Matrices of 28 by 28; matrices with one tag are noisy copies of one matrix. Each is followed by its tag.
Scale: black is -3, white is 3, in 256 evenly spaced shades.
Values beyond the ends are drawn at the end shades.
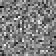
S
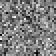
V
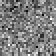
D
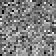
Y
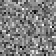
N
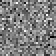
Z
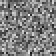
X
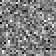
Z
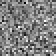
Z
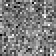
Y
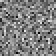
S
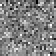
D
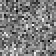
D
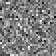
S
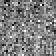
Y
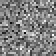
X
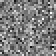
S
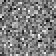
S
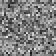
X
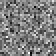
X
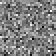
X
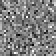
N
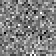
N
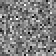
S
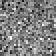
Y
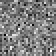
Y
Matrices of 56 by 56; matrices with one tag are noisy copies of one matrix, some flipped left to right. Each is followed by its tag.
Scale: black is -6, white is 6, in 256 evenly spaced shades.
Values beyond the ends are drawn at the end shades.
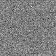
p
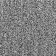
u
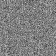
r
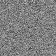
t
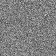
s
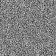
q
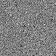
s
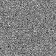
p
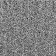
u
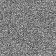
p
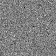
s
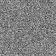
p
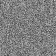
q
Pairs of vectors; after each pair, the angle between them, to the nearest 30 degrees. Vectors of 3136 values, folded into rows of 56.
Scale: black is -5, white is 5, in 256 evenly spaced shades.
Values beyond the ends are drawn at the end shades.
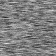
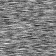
30 degrees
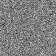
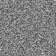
60 degrees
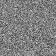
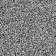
120 degrees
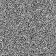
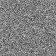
60 degrees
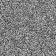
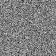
60 degrees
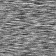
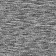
30 degrees
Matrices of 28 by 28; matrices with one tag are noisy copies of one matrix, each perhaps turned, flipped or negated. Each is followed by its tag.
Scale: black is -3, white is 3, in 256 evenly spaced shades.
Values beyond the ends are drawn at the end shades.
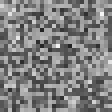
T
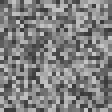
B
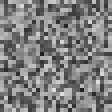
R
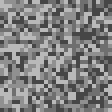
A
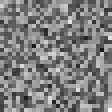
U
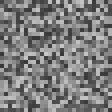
B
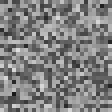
R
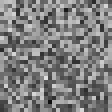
A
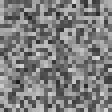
B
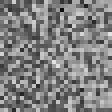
A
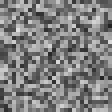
U
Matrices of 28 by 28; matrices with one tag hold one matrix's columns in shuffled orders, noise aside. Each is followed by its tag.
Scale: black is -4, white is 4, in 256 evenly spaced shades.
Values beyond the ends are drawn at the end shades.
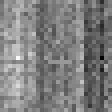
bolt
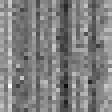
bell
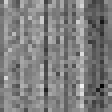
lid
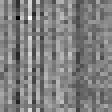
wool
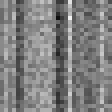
wool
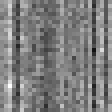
bell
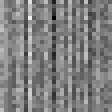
wool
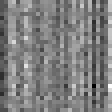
lid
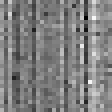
wool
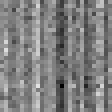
bell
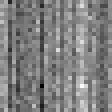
bell
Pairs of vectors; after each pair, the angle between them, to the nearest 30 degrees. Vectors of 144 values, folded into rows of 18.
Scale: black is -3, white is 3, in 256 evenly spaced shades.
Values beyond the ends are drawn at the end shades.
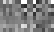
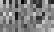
120 degrees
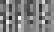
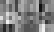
60 degrees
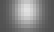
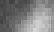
90 degrees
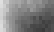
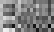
60 degrees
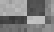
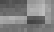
150 degrees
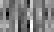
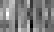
150 degrees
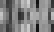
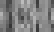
30 degrees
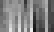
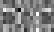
90 degrees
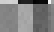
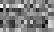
90 degrees
